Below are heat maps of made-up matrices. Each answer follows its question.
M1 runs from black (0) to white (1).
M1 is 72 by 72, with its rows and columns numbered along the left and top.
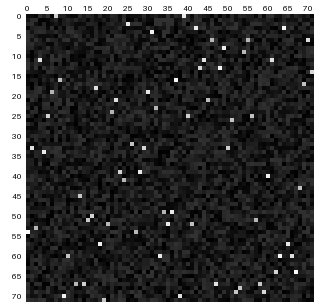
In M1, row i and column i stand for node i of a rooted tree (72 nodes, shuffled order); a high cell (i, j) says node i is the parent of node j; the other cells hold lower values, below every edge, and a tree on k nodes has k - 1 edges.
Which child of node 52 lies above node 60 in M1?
41
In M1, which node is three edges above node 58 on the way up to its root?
3
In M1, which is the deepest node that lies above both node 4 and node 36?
49
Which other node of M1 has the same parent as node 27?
0
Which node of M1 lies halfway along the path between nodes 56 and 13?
53
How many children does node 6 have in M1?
3
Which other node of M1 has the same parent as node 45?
22
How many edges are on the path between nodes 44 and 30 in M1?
8
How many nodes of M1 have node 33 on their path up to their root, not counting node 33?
11
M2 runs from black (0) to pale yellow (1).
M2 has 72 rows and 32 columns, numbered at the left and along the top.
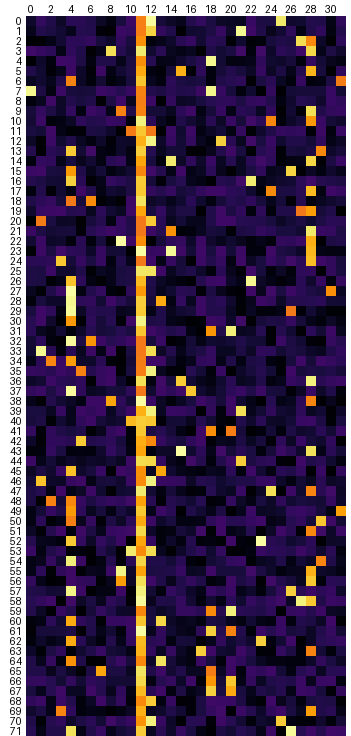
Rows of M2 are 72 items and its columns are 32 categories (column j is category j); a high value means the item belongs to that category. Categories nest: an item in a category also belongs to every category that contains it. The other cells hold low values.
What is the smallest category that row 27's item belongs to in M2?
30
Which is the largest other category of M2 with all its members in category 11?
4
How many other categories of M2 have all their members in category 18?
3
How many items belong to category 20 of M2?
6
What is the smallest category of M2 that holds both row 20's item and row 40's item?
12
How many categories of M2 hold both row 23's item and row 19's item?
2
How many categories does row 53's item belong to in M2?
3
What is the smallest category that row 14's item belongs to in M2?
14
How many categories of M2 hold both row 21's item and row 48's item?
1
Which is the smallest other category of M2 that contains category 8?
28
